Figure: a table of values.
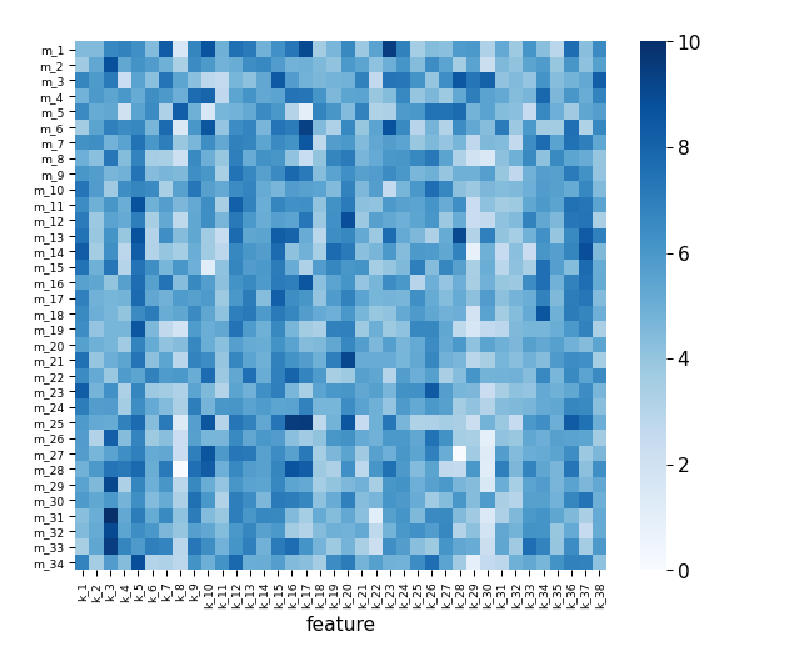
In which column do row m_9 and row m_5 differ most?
k_17
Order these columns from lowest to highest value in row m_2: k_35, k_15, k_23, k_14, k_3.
k_35, k_23, k_15, k_14, k_3
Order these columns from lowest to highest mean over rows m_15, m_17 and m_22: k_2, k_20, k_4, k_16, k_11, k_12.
k_11, k_4, k_2, k_20, k_12, k_16
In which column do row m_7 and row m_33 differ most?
k_3
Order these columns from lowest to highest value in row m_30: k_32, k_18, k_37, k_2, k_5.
k_32, k_18, k_2, k_5, k_37
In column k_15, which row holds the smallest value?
m_10
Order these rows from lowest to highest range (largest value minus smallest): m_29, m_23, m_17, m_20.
m_20, m_17, m_23, m_29
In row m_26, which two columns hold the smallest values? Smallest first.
k_30, k_8
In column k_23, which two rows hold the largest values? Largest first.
m_1, m_6
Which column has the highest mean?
k_5
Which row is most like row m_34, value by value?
m_19
